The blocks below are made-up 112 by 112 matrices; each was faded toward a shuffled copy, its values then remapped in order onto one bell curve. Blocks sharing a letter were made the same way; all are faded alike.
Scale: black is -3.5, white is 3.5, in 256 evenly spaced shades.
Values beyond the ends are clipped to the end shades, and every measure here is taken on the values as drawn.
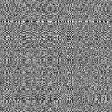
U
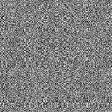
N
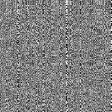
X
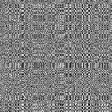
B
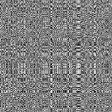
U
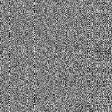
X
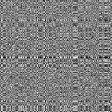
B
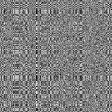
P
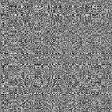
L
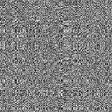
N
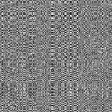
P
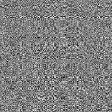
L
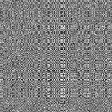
B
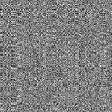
N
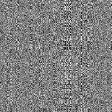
X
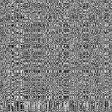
U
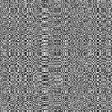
P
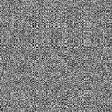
N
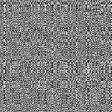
U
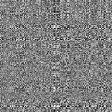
L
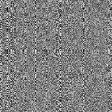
X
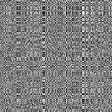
P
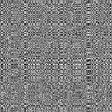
B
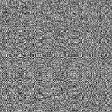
N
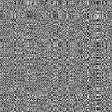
U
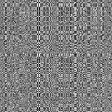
P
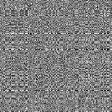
L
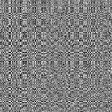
B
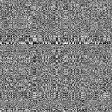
L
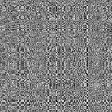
U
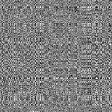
U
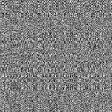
N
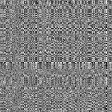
B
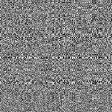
L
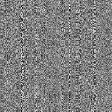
X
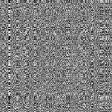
U
